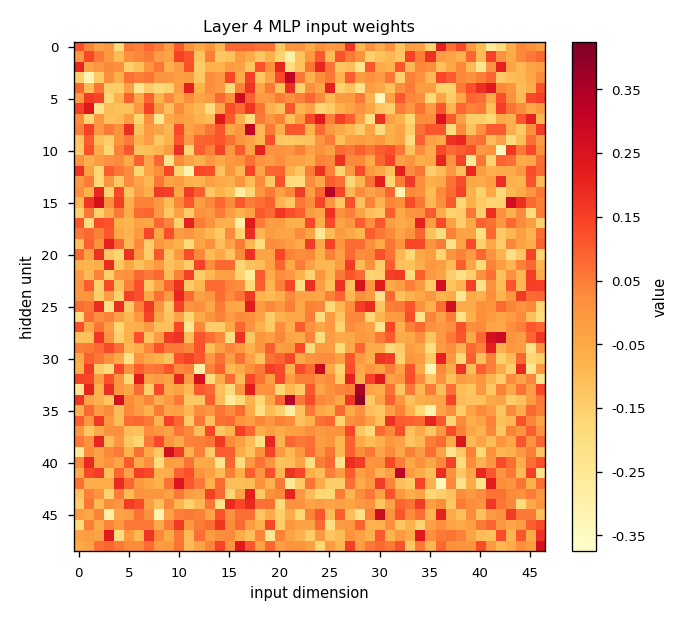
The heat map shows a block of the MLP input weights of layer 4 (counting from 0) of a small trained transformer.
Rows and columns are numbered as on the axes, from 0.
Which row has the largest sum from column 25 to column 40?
10
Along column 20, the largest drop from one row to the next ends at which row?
33
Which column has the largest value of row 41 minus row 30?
32
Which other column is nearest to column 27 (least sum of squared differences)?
31
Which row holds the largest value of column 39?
12
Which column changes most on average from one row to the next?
30
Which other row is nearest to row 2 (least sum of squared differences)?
13
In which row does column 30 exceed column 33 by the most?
7
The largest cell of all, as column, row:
28, 34
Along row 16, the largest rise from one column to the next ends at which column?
41
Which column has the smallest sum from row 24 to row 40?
26
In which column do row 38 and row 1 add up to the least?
18
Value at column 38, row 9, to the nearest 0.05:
0.2
